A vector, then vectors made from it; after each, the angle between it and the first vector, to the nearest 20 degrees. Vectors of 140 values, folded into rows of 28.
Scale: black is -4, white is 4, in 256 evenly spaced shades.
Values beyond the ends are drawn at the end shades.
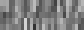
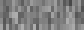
100 degrees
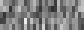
40 degrees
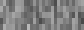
80 degrees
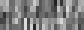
20 degrees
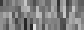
140 degrees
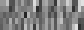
40 degrees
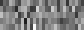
140 degrees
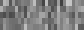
60 degrees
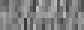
160 degrees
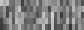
80 degrees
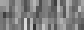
20 degrees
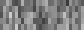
100 degrees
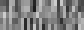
160 degrees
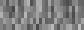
100 degrees
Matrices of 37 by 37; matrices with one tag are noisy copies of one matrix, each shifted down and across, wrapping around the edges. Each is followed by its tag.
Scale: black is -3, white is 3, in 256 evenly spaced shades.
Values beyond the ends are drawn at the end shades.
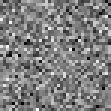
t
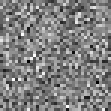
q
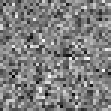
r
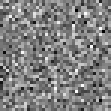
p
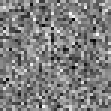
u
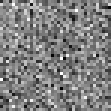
u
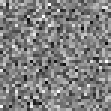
q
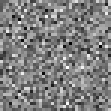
q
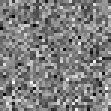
u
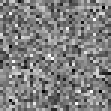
u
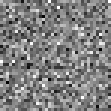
t
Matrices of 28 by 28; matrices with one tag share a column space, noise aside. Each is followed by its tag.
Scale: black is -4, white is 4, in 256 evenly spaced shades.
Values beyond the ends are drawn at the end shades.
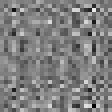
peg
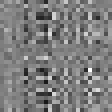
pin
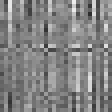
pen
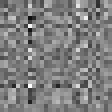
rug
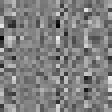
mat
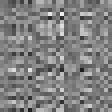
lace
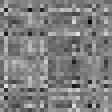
peg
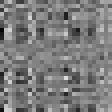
pin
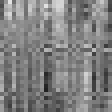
pen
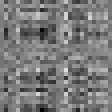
pin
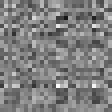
rug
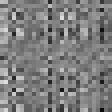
pin
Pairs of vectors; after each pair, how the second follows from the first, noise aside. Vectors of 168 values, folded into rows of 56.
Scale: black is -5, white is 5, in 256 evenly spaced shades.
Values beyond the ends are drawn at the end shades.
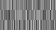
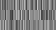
reversed.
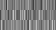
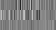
wrapped around, negated, partly zeroed.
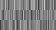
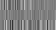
wrapped around, negated, partly zeroed.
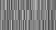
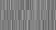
shrunk.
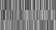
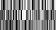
wrapped around, negated, scaled up.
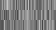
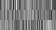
reversed.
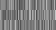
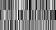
negated, scaled up.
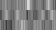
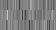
wrapped around, negated, partly zeroed.
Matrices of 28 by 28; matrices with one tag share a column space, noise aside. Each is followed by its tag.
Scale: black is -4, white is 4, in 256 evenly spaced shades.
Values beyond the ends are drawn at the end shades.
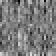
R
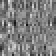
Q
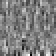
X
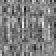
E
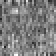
R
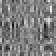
E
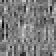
E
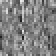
R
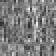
E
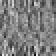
X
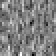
Q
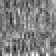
X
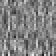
X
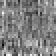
X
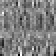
X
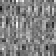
E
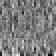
X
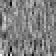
X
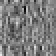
E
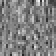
R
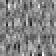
Q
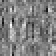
E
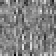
R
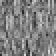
X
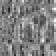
E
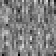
R
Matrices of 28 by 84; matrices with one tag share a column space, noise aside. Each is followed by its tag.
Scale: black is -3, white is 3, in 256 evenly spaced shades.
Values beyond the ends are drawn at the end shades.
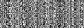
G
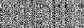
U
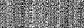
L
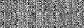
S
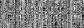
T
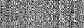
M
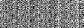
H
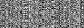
H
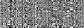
G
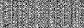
L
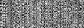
L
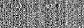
U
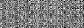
H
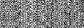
S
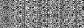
H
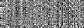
G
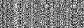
U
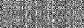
H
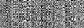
M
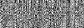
T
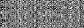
H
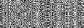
S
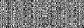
G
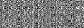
H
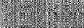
S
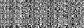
G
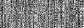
T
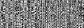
T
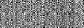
S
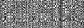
M
